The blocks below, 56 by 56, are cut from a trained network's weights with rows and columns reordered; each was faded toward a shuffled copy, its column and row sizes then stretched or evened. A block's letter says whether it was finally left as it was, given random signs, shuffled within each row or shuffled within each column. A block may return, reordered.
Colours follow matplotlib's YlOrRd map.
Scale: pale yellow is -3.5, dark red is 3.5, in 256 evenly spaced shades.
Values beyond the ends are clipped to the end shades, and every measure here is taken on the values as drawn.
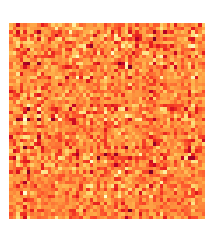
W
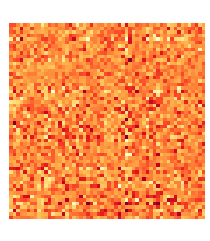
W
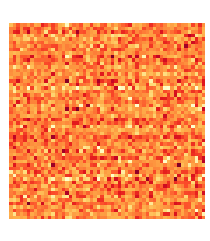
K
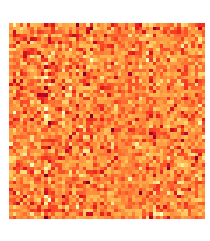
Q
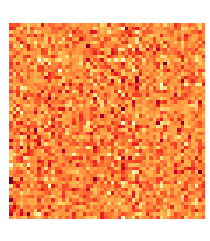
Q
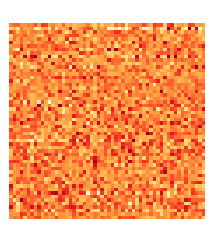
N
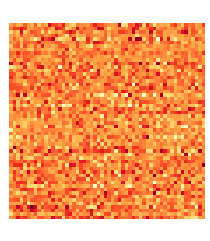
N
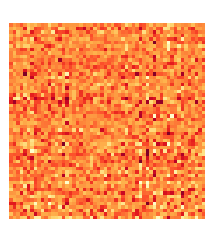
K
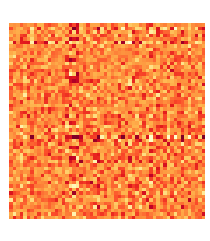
W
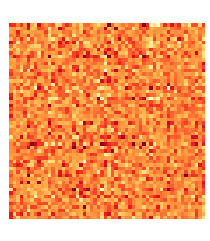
W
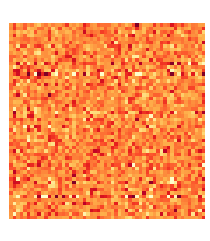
W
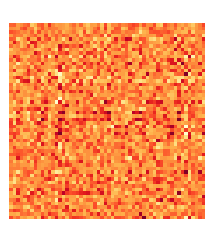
K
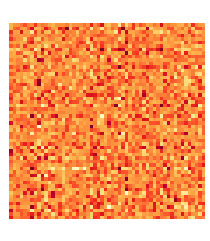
W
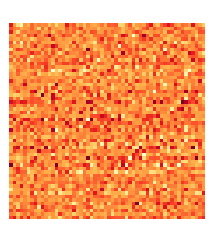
N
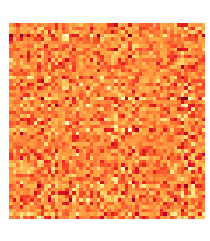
K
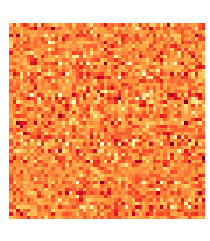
N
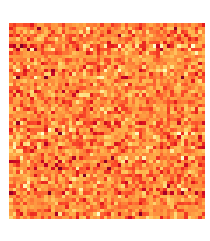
N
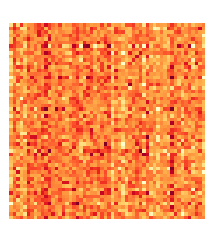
K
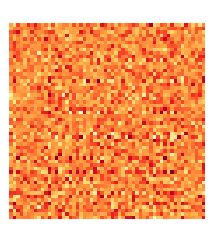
W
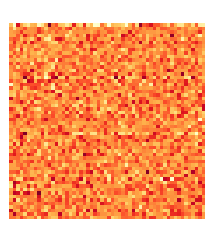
N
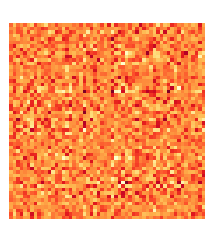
K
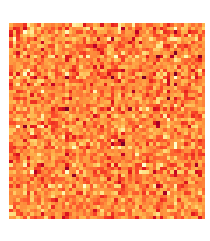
W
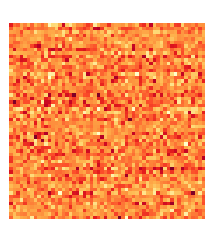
N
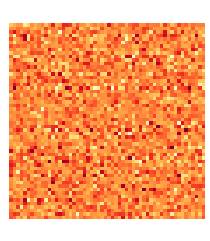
N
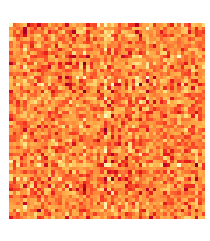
W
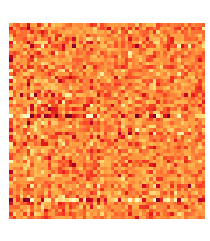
K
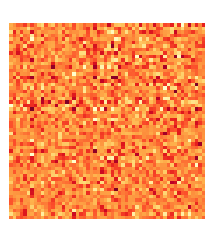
W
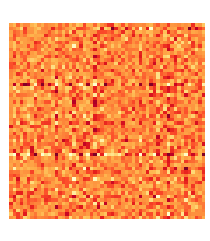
K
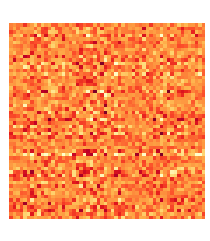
K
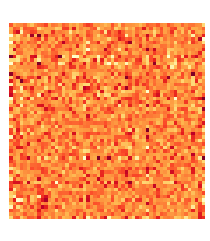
W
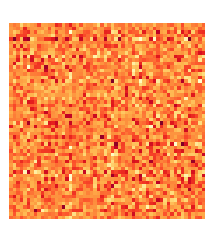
W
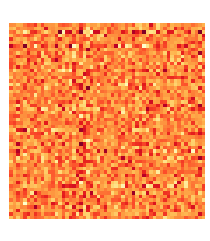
W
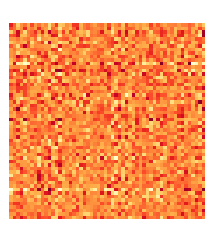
K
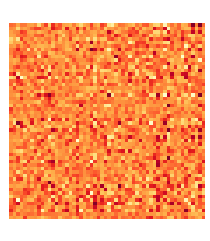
W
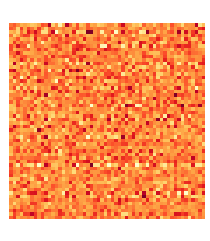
N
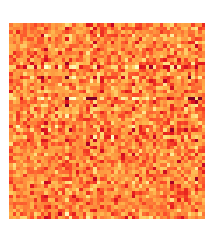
W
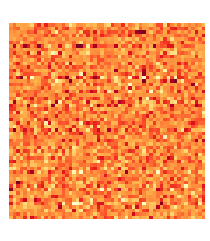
N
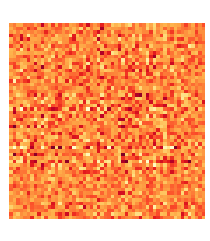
W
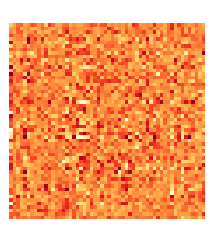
K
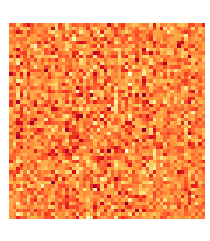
Q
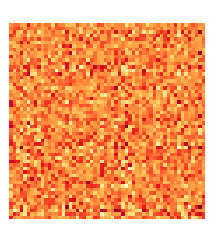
W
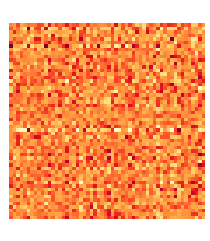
K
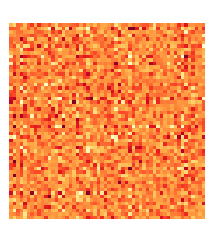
W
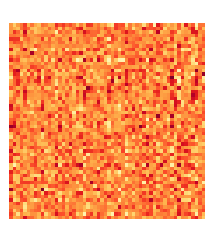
K
